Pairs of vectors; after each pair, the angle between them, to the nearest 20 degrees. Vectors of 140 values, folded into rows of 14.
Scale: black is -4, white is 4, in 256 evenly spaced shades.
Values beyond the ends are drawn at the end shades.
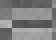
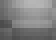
120 degrees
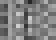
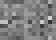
120 degrees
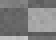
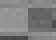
160 degrees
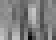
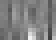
140 degrees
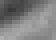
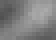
60 degrees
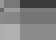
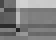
140 degrees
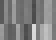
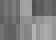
60 degrees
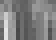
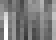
40 degrees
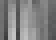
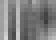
140 degrees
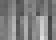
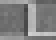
100 degrees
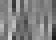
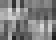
40 degrees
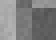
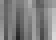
100 degrees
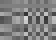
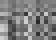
40 degrees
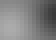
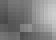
160 degrees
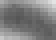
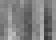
80 degrees
